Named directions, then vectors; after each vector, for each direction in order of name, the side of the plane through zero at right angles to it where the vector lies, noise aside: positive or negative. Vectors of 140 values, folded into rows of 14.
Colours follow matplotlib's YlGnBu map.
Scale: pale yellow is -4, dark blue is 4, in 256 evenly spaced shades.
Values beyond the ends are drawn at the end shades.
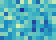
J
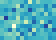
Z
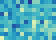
negative, negative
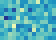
negative, positive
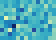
positive, negative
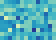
positive, negative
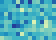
negative, negative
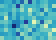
negative, negative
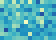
positive, positive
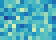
negative, positive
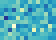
negative, positive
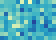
positive, positive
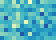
positive, positive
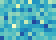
positive, positive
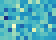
negative, positive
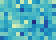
positive, positive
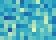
negative, positive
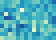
negative, positive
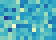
negative, positive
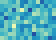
negative, positive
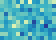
positive, positive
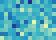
negative, negative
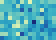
positive, positive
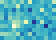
positive, positive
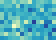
positive, positive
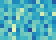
negative, positive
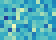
negative, positive
